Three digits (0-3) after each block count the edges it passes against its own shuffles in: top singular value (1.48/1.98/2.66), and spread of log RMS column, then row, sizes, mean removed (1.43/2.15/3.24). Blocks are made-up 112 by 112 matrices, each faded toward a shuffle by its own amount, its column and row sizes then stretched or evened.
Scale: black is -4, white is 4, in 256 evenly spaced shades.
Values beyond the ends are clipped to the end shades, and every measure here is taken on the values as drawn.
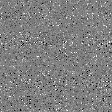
0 1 2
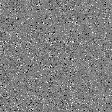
1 1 1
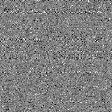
2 0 2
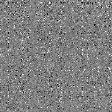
1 2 1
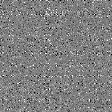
2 1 2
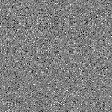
2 0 1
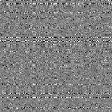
3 0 3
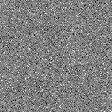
2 0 0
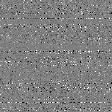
1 1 3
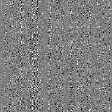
2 3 1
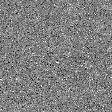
0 0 1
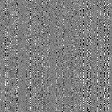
3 3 0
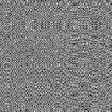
3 1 1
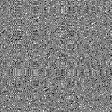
3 1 0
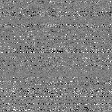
0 1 3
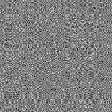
3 0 0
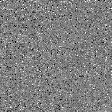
1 1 1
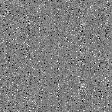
1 2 0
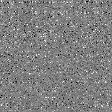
1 0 2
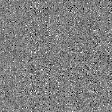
1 2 1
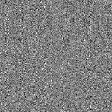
2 2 0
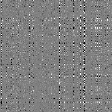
3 3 2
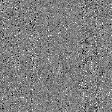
1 2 0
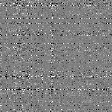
2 2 3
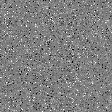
1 1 0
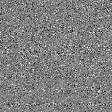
1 0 2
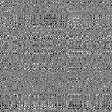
3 0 3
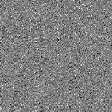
2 1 0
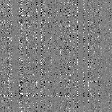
2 3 2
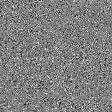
0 0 1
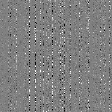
1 3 0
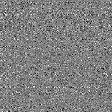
2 0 2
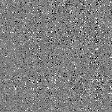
0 2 2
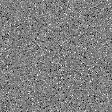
0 1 0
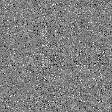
1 1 1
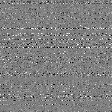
2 0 3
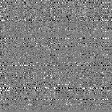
2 2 3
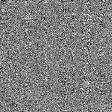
0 2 1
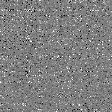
1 1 2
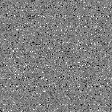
1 0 2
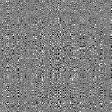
3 3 2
